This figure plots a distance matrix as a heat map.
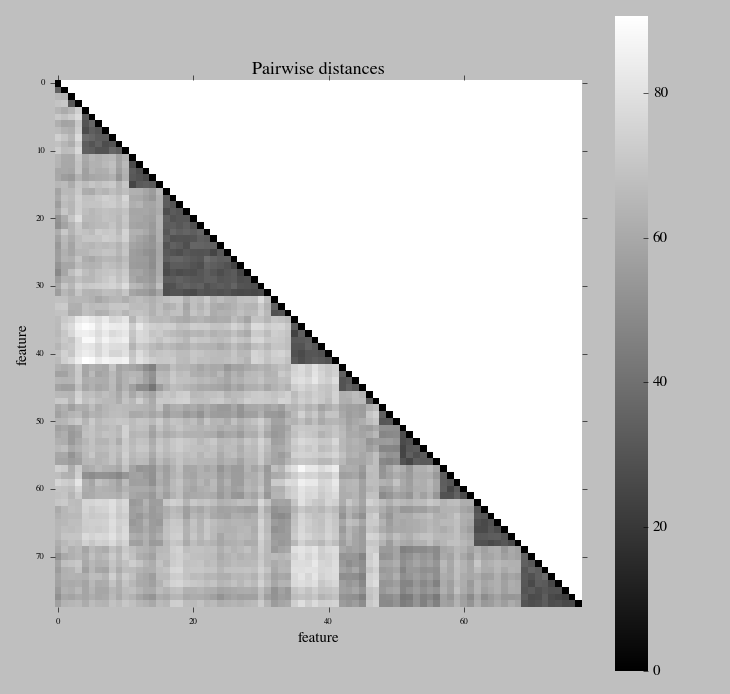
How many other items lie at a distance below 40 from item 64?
6
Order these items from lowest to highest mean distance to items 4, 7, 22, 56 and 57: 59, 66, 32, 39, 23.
59, 23, 32, 66, 39
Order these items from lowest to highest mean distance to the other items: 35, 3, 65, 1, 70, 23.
23, 70, 65, 1, 35, 3
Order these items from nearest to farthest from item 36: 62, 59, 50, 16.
50, 16, 62, 59
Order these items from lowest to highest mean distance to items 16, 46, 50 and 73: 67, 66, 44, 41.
44, 66, 67, 41
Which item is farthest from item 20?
3
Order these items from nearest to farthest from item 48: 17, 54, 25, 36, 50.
50, 54, 25, 17, 36
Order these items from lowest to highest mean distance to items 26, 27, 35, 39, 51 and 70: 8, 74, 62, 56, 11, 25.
25, 56, 74, 11, 62, 8
